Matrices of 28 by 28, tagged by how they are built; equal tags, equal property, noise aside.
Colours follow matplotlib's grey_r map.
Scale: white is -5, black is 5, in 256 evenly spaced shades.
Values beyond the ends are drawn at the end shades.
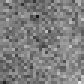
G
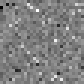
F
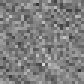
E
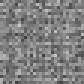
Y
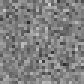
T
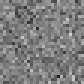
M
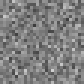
M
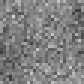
G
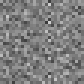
M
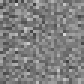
M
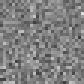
T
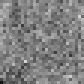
G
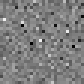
F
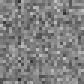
M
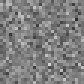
T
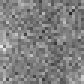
G
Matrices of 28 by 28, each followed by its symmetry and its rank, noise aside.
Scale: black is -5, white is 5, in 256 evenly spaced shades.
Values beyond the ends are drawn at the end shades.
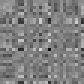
symmetric, rank two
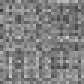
no symmetry, rank three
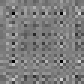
symmetric, rank two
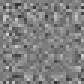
antisymmetric, rank four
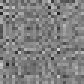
no symmetry, rank four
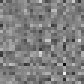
no symmetry, rank three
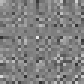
symmetric, rank three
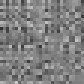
antisymmetric, rank four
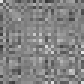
symmetric, rank three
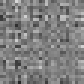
antisymmetric, rank four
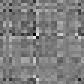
symmetric, rank two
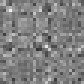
symmetric, rank four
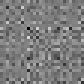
symmetric, rank three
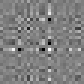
symmetric, rank two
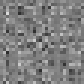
no symmetry, rank four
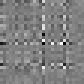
no symmetry, rank two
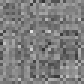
symmetric, rank four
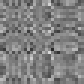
antisymmetric, rank two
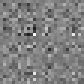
symmetric, rank three
